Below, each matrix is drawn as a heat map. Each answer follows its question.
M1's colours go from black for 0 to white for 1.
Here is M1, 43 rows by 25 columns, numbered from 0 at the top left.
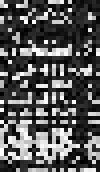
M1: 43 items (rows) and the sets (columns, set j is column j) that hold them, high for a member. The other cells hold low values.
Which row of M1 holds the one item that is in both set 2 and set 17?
35
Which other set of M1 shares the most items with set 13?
15
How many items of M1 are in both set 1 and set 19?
4
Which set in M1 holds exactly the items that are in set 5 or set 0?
6
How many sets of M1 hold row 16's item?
5
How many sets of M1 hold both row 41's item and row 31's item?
0
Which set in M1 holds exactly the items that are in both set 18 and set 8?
20
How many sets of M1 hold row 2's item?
3
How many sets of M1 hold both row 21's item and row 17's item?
6
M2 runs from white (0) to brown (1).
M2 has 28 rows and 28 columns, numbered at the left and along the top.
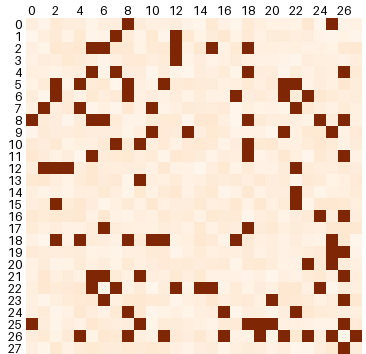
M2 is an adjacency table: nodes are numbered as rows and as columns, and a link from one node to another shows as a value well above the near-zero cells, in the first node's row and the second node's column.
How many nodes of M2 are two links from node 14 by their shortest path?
5
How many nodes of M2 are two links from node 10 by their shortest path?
10
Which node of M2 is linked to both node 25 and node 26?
node 19
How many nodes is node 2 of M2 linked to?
5
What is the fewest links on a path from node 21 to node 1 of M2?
4
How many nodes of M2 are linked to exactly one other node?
4
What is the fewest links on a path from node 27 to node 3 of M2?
6
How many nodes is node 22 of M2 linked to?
6
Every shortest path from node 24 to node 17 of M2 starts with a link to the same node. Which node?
node 8
